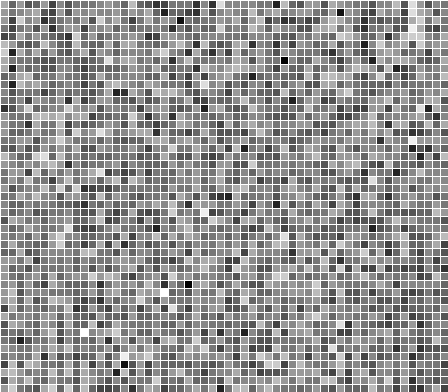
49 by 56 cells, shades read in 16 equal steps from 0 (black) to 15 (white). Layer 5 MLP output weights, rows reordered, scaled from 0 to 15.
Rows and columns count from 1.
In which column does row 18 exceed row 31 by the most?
52
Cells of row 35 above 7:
31
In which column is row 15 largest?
17
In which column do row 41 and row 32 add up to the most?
12
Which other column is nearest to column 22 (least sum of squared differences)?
55
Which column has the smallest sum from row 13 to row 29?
11
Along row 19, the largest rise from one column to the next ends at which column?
30
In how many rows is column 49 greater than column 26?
19
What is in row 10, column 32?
2
